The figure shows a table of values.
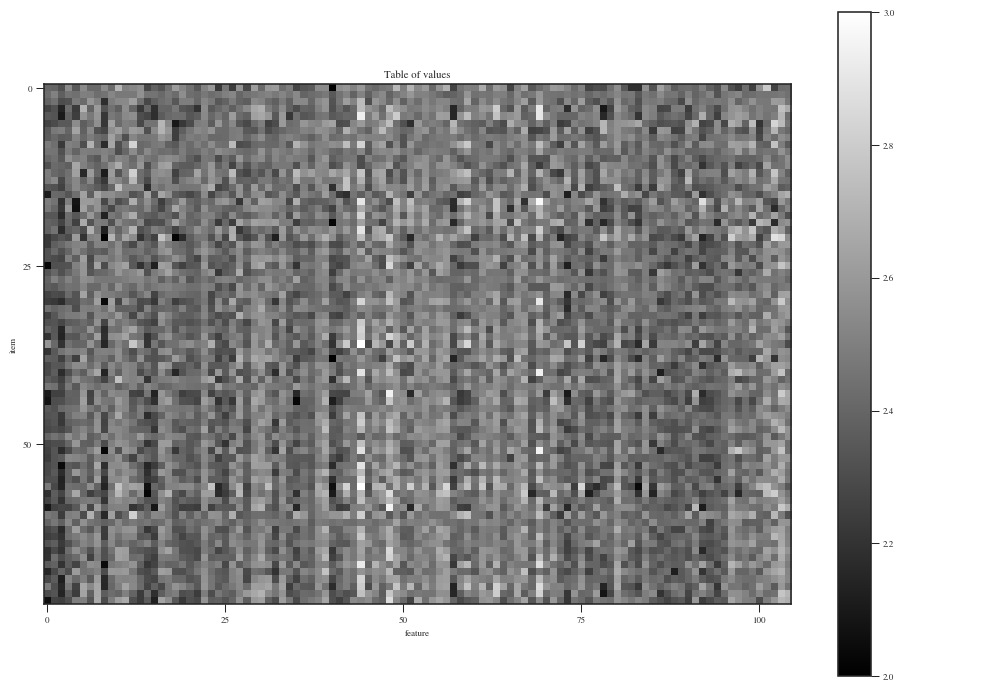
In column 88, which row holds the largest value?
16
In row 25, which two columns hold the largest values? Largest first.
48, 103
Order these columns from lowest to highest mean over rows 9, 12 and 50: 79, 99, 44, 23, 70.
79, 70, 23, 99, 44
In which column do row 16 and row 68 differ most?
92
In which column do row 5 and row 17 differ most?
102
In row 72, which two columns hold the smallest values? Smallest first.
0, 15
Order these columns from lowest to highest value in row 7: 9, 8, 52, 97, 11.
11, 8, 97, 52, 9
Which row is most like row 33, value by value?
47
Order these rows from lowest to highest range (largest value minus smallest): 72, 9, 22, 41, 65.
9, 22, 41, 65, 72
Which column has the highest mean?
44
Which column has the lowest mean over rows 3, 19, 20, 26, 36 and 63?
2
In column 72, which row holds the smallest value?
21
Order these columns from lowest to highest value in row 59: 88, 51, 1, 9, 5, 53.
51, 1, 88, 53, 9, 5
